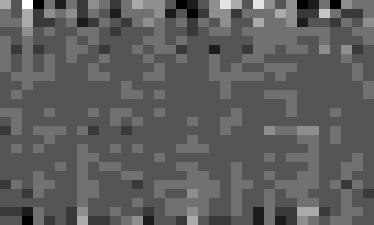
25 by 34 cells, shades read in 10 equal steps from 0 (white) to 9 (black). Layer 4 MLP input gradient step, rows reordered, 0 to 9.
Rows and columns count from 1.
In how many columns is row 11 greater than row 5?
8
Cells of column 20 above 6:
2
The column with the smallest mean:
25
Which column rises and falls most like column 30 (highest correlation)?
7
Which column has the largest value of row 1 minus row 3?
17
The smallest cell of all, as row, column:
1, 3
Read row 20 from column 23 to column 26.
6 6 5 6
